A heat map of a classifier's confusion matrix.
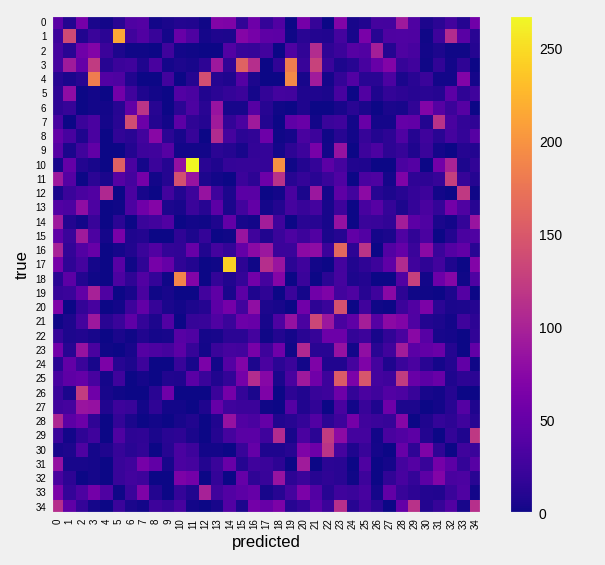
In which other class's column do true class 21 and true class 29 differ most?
34
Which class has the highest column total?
23
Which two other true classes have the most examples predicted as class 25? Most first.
16, 21
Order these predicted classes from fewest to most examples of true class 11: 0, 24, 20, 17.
24, 20, 17, 0
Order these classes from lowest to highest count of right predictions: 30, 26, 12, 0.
26, 0, 30, 12
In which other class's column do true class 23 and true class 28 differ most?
20
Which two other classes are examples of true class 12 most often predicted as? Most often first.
33, 4
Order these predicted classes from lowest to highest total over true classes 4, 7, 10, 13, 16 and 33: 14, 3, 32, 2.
14, 2, 32, 3
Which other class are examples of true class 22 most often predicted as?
29
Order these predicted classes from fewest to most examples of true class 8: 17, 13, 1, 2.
2, 1, 17, 13
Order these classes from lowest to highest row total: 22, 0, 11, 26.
22, 26, 0, 11
